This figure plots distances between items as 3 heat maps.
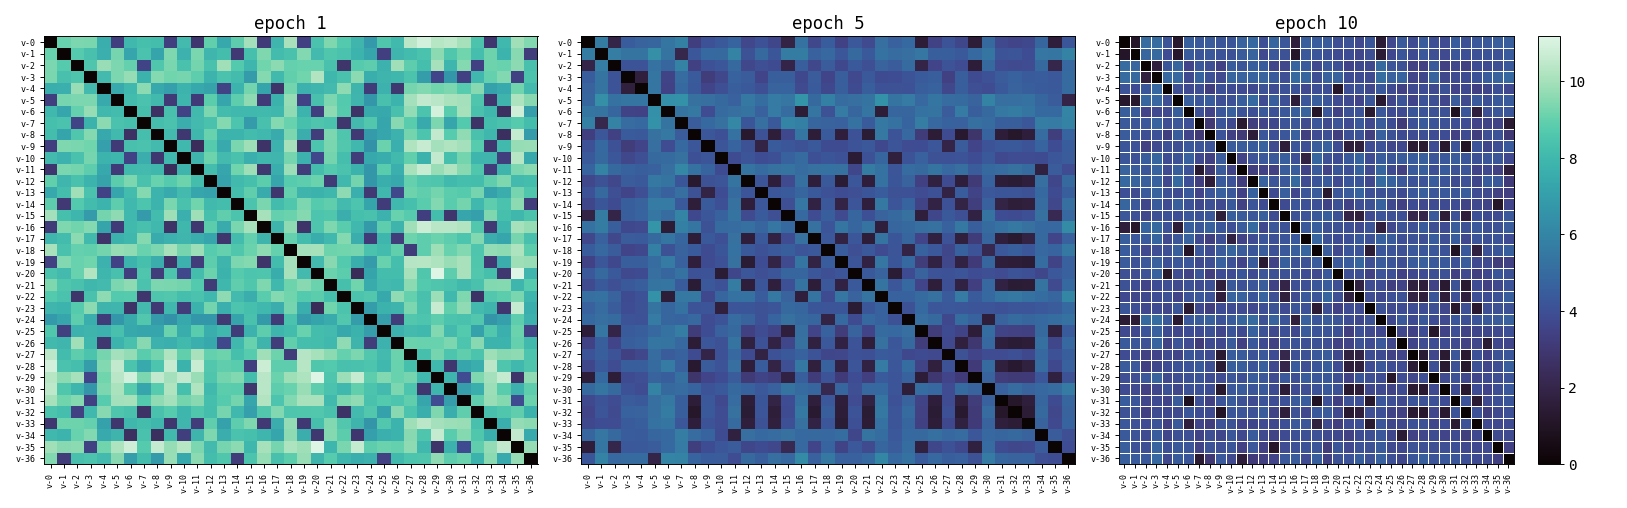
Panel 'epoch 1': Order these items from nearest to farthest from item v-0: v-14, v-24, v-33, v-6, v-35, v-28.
v-33, v-24, v-6, v-14, v-35, v-28
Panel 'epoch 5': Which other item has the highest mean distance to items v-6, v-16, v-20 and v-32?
v-5
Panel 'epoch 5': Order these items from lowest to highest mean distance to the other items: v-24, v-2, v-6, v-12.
v-12, v-2, v-24, v-6
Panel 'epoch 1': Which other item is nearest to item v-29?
v-35
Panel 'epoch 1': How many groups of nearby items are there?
9
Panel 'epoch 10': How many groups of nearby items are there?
12
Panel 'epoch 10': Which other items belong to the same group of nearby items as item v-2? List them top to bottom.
v-3
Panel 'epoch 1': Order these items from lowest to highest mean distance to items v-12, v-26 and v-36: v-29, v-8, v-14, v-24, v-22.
v-24, v-14, v-8, v-22, v-29
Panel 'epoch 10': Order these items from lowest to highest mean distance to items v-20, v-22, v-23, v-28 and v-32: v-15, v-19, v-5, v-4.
v-15, v-4, v-5, v-19
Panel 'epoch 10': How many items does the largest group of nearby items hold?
8
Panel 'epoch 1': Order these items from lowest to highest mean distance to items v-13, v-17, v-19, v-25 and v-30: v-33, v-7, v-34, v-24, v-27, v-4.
v-24, v-4, v-33, v-34, v-7, v-27
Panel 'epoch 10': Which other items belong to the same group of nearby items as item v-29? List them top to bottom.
v-25
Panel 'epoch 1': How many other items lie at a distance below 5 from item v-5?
6
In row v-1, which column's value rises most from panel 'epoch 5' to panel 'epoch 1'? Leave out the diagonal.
v-7
